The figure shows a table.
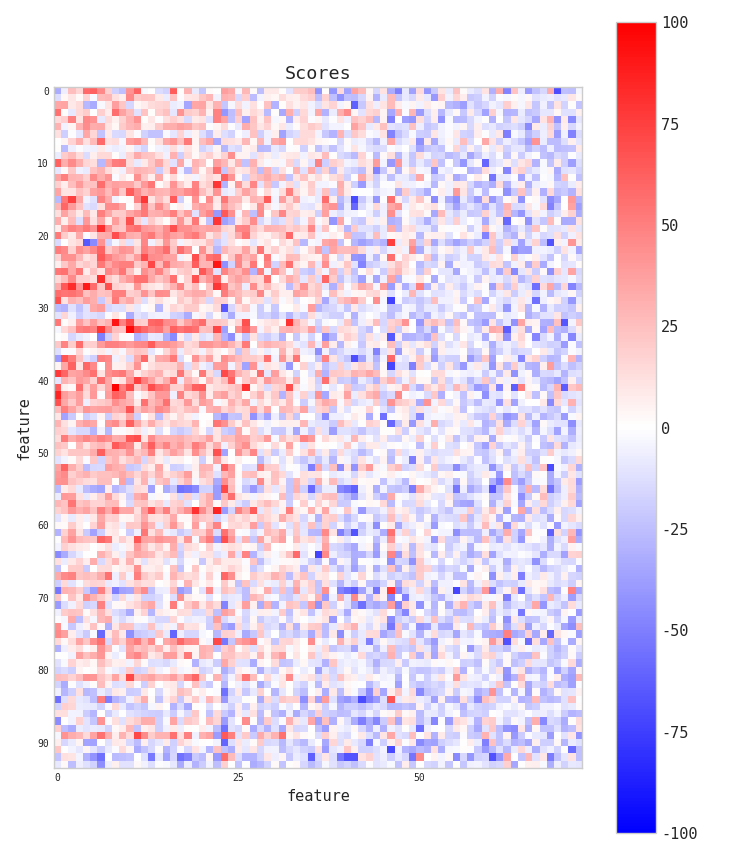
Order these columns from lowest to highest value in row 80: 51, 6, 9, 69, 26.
69, 51, 9, 26, 6
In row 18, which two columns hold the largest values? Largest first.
22, 10
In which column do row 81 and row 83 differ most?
10
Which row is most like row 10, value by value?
42
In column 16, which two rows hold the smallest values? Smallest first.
75, 34
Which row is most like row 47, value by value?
86
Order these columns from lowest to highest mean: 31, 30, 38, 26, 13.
38, 30, 31, 26, 13
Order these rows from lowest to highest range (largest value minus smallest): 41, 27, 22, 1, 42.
1, 22, 42, 27, 41
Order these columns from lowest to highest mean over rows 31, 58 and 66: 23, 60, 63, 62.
62, 23, 60, 63
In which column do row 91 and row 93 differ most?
46
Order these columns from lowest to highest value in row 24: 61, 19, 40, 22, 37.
61, 40, 37, 19, 22
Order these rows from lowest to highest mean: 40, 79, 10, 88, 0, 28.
88, 79, 0, 10, 40, 28
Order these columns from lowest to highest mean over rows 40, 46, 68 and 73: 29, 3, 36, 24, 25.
36, 25, 29, 3, 24
